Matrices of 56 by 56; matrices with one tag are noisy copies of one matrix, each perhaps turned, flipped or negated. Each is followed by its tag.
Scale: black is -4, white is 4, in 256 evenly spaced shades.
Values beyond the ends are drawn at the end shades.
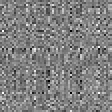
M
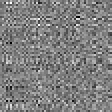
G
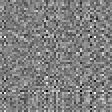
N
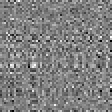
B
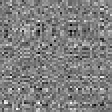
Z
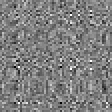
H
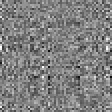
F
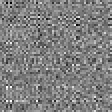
G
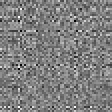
N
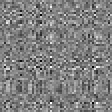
H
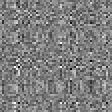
H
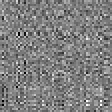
G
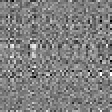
B
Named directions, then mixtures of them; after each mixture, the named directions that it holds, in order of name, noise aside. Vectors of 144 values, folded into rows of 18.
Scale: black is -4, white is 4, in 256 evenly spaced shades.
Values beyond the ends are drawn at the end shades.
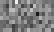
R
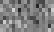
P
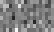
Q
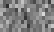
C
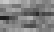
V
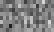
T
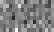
Q.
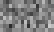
C, T.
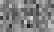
C, T, V.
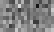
P, Q, T.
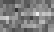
V.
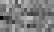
Q, R, V.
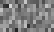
C, P, Q.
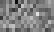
Q, R.
